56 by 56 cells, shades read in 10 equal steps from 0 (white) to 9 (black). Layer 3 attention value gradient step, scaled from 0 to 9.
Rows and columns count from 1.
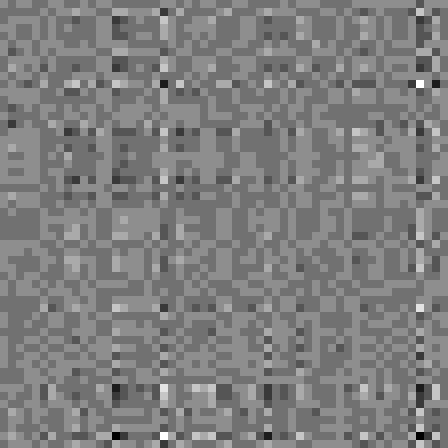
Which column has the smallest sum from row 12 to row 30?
21
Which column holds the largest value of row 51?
53
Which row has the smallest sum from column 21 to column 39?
49
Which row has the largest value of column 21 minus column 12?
11
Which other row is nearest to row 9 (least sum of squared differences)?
3
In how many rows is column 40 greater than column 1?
14
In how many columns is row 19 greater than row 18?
8
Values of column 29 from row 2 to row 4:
3 5 5
